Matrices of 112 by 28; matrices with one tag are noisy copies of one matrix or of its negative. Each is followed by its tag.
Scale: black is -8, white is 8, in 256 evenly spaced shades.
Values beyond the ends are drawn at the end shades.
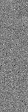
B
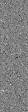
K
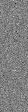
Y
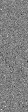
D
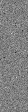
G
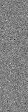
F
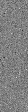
G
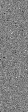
G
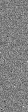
D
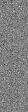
B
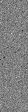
G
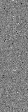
Y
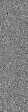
F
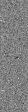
K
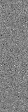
B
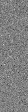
B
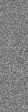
D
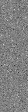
B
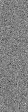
F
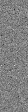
B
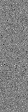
B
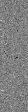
K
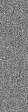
G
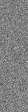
D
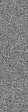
D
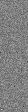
D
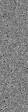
D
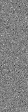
B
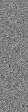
D
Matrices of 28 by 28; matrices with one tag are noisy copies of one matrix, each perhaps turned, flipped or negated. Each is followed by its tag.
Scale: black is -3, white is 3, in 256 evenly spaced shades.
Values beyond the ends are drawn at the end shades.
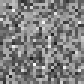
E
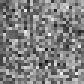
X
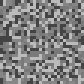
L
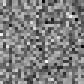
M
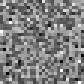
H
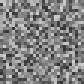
M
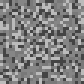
M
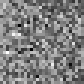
X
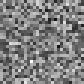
L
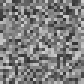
L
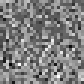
E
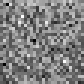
X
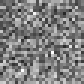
X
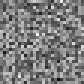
H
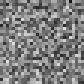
M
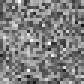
E
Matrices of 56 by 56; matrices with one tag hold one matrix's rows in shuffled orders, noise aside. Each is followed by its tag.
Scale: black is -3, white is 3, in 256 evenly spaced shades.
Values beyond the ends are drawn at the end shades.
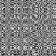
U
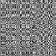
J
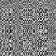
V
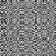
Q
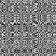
U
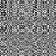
Q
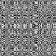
U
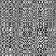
V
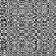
Q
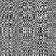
V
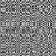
J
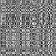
J
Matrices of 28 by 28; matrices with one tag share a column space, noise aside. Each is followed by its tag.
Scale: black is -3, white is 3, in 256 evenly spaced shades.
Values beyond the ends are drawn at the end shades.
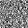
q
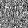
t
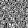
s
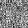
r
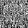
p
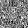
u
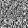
q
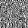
s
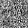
t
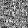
t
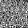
u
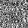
r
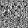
t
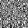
s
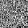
u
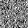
q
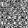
u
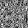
r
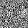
t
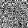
s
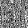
r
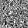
q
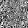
u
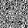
q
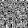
s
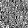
u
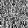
p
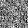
r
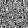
u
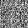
r
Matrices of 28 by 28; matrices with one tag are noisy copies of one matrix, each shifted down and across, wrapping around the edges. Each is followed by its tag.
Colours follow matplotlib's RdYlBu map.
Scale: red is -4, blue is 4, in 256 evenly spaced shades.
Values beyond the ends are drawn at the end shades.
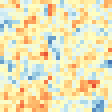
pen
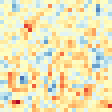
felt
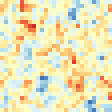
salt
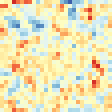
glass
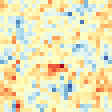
pen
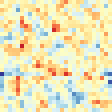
glass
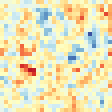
salt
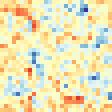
pen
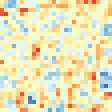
felt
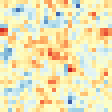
pen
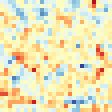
glass
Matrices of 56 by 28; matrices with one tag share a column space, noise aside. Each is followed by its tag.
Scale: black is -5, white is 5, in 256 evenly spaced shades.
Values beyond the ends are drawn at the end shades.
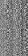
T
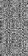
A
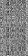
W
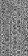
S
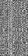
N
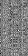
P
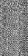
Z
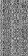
T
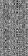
T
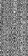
S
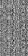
T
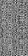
W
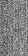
N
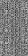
N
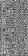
N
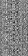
S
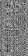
Z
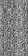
P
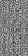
N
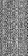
A
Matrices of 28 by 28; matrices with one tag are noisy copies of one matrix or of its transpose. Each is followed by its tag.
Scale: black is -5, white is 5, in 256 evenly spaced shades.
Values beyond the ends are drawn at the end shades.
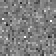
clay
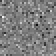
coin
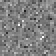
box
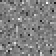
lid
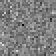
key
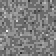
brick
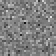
key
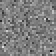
lid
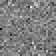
brick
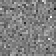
key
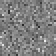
key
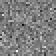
key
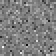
lid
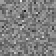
box
